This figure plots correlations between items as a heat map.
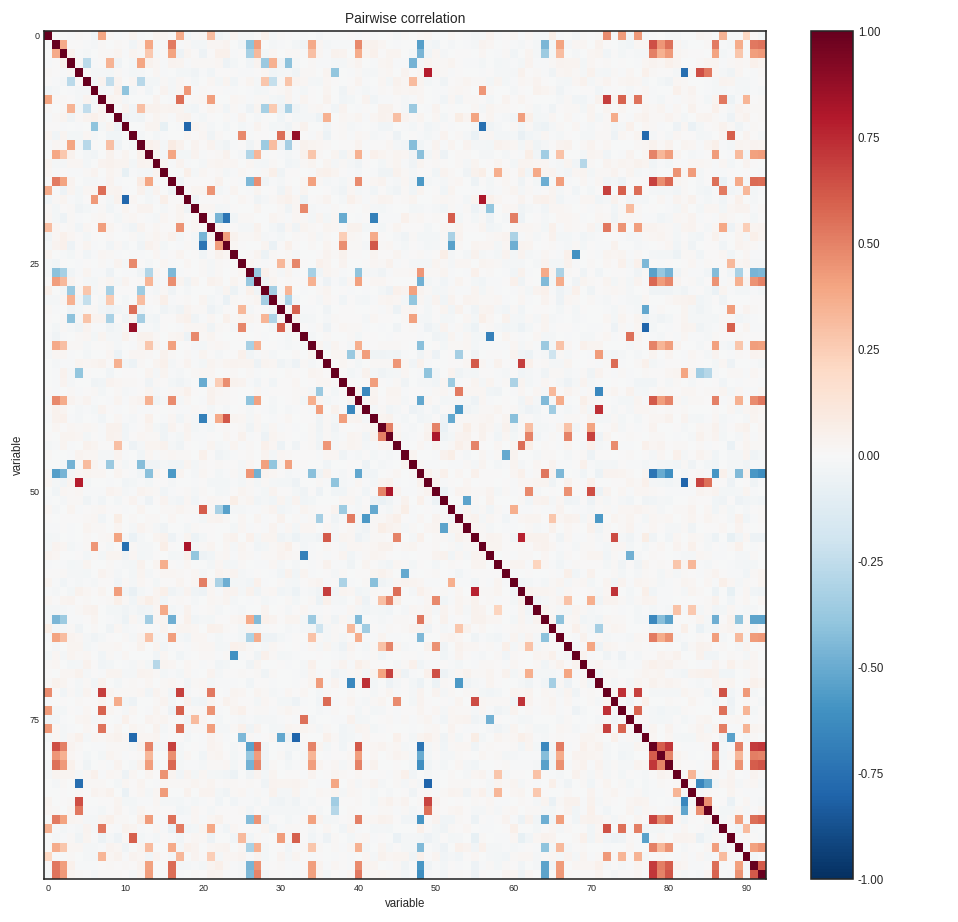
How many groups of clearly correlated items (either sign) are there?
16
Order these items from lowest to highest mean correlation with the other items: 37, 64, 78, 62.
64, 37, 62, 78
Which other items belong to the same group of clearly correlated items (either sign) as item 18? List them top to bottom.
6, 10, 56
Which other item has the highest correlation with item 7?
72
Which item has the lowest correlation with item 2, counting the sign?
48
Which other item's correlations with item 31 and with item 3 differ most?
47
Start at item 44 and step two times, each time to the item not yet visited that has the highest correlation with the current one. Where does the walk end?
70
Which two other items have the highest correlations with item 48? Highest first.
64, 26
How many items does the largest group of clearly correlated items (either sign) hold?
18
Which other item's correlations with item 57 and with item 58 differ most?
33
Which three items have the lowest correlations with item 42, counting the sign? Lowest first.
20, 52, 60
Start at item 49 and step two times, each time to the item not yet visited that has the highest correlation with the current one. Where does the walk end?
84
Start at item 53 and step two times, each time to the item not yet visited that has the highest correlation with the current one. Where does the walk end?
65
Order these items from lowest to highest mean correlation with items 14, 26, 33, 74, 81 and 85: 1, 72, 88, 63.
1, 88, 63, 72
